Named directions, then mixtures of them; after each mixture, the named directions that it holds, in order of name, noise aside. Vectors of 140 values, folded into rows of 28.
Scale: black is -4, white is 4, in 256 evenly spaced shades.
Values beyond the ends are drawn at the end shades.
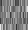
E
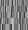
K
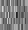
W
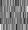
E.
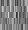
E, K, W.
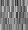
E, K, W.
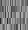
E, K, W.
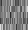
E.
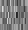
W.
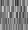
E, K, W.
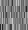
E, K.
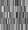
E, W.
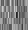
K, W.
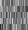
E, K, W.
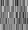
E, K, W.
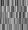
E, K, W.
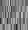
E, K, W.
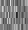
W.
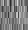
E, K, W.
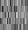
W.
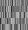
K, W.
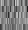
E, K, W.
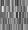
E, K, W.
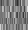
E, W.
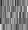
E, K.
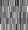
E, K.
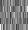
E.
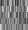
E, K, W.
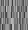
K.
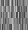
K, W.
